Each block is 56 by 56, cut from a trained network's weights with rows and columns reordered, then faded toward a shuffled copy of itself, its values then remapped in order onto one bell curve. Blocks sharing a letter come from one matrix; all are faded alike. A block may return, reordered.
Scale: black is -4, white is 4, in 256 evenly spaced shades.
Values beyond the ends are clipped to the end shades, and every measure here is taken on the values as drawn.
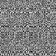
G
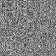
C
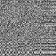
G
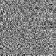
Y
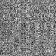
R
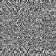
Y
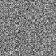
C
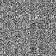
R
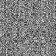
R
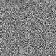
C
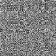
Y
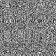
C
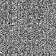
R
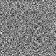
C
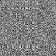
Y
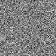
C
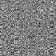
Y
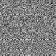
G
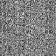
R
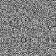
Y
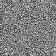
C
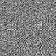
Y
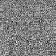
C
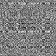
G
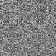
C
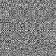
G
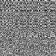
G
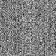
R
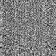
R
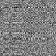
G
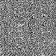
R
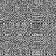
G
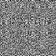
Y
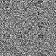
C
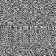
Y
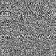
Y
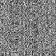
R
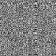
Y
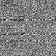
G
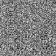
R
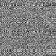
G
